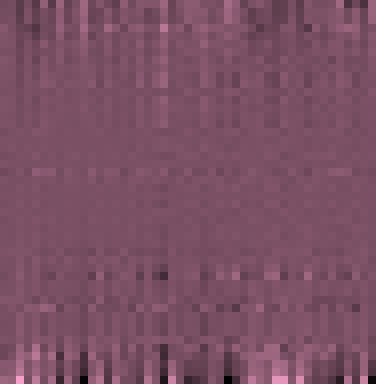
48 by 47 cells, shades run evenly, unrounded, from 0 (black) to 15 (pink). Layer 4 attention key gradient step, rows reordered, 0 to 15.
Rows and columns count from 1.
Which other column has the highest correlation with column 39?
34
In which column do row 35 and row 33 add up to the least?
21
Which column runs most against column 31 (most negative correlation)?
16
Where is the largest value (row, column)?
48, 3
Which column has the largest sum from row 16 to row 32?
5
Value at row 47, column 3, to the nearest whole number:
11
